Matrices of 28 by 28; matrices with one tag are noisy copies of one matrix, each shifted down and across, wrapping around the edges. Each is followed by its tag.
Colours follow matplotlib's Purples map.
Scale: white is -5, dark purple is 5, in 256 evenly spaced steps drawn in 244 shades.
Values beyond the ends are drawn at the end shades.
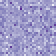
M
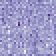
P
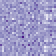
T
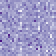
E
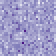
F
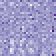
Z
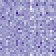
Z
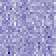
P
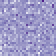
M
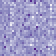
F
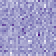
P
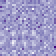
Z
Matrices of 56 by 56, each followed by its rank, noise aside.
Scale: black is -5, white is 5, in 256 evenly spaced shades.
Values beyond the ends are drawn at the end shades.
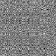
six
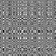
two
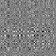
three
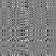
two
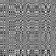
two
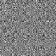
eight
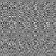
four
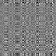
two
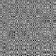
four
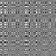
two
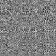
eight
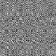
six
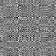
three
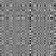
two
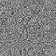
eight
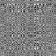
three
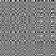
two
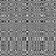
two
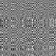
three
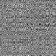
eight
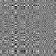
two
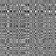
two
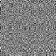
six
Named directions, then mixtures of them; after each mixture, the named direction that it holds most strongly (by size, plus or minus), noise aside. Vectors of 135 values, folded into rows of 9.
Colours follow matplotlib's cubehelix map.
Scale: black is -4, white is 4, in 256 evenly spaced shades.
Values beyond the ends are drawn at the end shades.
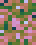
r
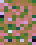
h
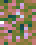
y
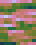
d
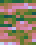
d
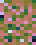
h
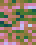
d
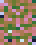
h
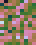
r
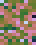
h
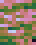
d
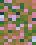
h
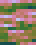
d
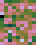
h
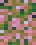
r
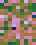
r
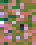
y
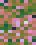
r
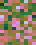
r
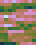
d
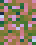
h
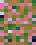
h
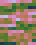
d
